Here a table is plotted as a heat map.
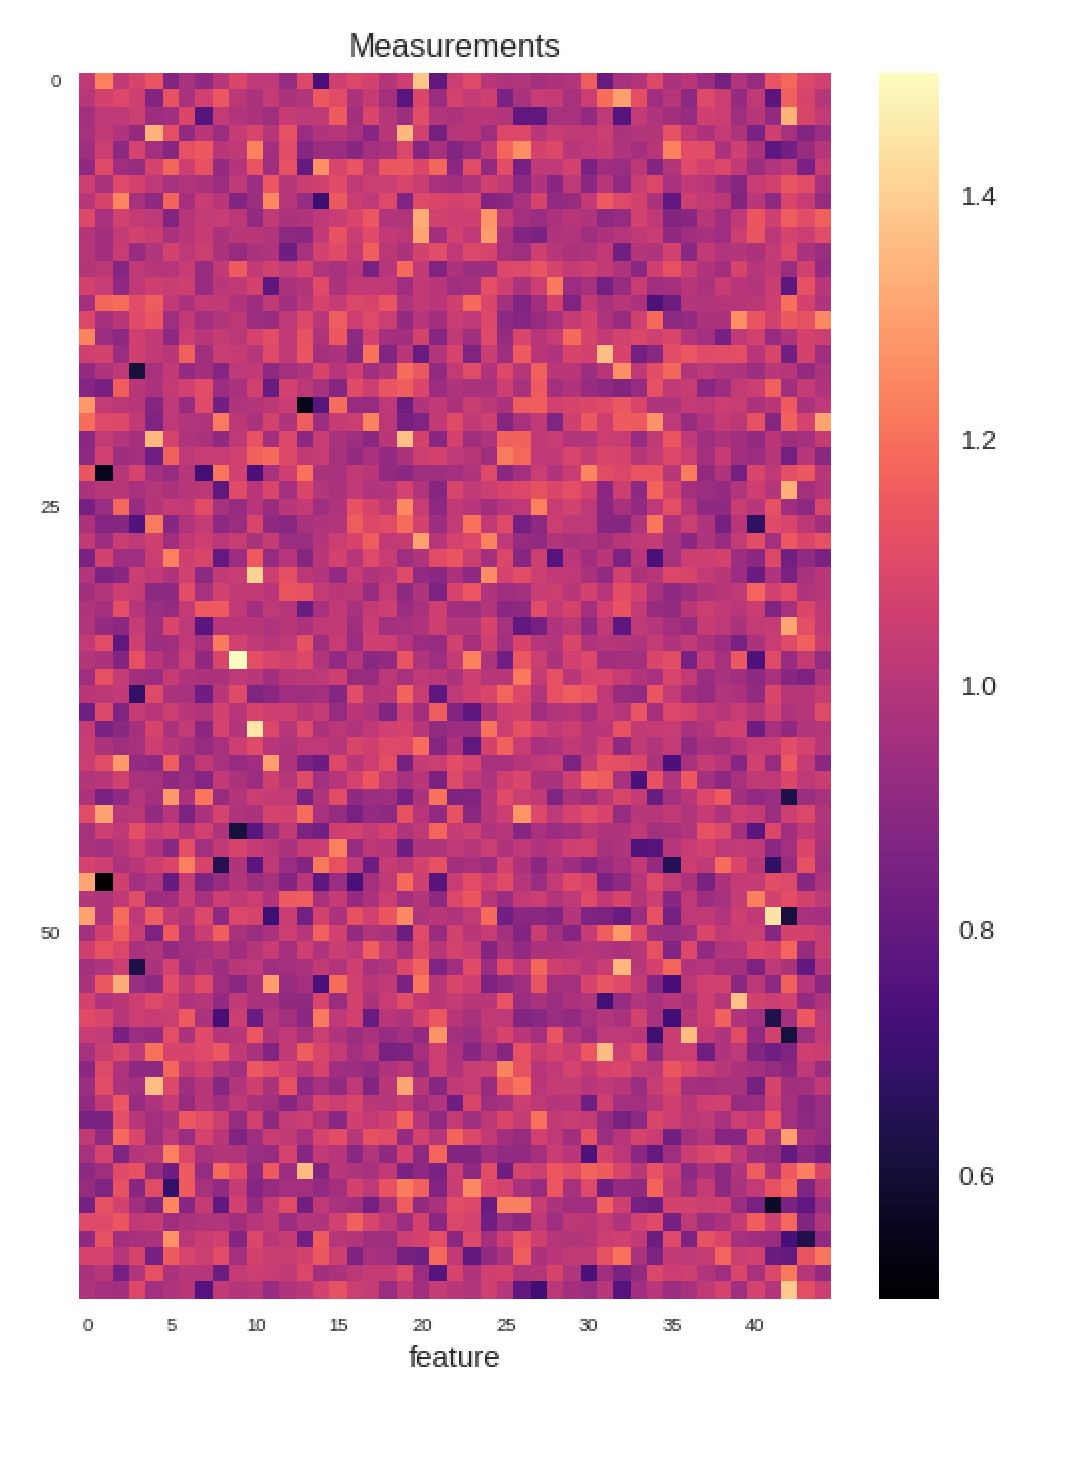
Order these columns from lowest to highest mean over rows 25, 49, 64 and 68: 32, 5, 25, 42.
42, 25, 32, 5
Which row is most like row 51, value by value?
67
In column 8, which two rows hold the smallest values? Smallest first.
46, 55
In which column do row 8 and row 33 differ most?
20
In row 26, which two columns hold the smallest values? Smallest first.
40, 3
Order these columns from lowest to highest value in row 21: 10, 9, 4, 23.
23, 9, 10, 4
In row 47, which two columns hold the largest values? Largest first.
0, 19
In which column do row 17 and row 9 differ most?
3
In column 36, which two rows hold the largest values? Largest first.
56, 23
